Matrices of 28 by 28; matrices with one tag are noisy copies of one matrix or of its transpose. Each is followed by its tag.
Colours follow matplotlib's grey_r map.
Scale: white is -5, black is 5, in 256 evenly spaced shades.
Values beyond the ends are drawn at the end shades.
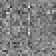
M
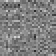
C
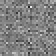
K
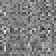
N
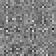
K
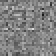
M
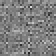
K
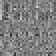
C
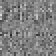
C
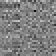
C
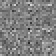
N
